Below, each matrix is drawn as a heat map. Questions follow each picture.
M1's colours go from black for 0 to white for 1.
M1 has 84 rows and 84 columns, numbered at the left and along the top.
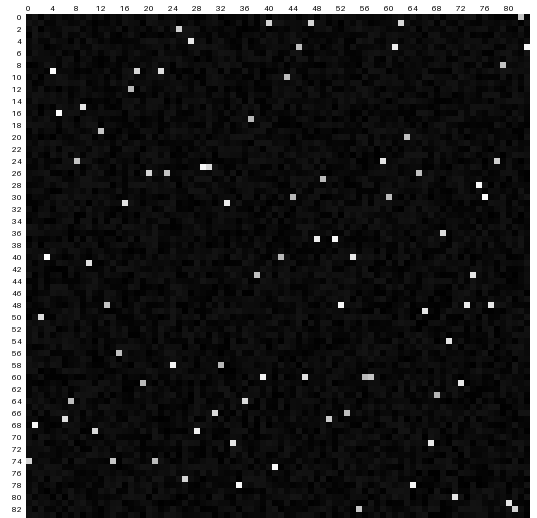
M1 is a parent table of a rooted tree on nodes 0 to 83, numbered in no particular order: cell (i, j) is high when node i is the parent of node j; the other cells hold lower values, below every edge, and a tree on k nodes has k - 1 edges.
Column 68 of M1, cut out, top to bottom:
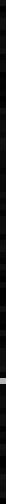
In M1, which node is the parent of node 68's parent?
20
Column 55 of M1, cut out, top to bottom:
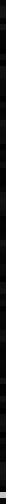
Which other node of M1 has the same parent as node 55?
81
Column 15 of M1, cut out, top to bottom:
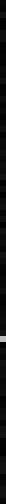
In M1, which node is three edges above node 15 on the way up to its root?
30
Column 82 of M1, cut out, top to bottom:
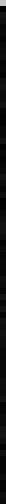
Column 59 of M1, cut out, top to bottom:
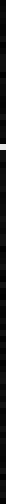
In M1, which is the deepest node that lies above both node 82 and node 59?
24
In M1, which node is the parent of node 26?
77
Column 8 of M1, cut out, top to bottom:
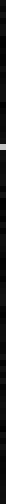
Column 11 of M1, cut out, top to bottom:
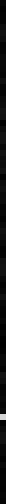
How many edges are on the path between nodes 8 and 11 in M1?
6
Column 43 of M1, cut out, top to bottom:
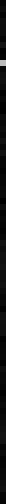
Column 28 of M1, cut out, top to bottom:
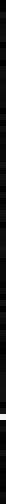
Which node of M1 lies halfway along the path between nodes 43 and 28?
41
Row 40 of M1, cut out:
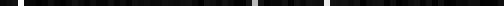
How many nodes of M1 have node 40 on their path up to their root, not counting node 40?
4
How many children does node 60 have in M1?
4
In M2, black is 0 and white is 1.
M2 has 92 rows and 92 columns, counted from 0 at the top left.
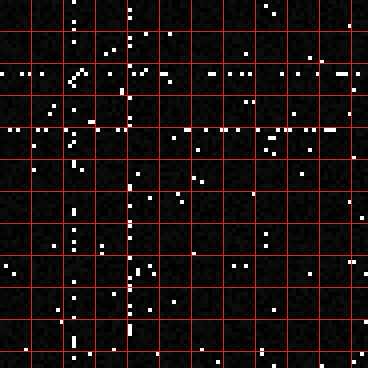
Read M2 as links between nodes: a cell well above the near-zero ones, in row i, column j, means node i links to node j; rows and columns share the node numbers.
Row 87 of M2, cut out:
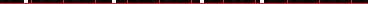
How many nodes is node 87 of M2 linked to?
4
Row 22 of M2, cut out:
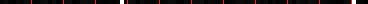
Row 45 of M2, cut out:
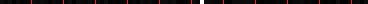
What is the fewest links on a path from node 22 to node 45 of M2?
5
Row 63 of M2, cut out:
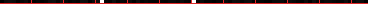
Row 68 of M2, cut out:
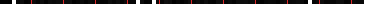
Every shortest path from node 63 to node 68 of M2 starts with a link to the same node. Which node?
node 25
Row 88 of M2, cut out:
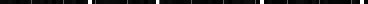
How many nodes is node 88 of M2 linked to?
4
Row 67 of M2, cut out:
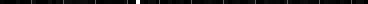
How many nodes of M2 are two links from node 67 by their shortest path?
2
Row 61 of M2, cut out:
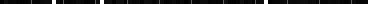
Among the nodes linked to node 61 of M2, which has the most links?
node 66
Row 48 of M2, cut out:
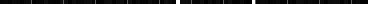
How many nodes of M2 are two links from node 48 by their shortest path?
1
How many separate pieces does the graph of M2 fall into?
5
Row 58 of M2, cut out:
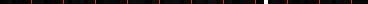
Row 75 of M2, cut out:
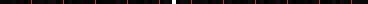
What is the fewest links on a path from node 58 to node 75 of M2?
7
